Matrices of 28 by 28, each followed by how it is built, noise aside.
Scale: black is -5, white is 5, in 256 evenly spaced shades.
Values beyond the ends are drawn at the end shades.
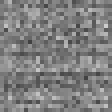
blocks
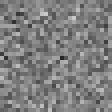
noise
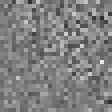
upper triangular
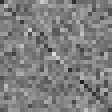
diagonal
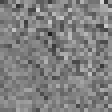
upper triangular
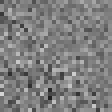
lower triangular
